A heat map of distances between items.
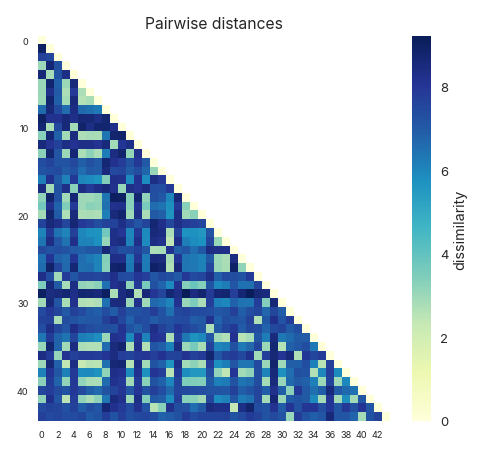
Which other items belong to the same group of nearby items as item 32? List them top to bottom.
2, 27, 36
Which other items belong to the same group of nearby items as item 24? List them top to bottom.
14, 15, 42
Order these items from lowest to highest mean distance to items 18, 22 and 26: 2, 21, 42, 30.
30, 2, 21, 42
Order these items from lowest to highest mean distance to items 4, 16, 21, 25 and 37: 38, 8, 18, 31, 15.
38, 8, 18, 31, 15
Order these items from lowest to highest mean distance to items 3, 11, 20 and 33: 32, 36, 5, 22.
5, 22, 32, 36
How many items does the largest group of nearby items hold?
16
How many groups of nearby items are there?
8
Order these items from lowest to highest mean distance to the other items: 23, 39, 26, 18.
39, 18, 23, 26
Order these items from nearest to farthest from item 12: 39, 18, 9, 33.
9, 33, 39, 18
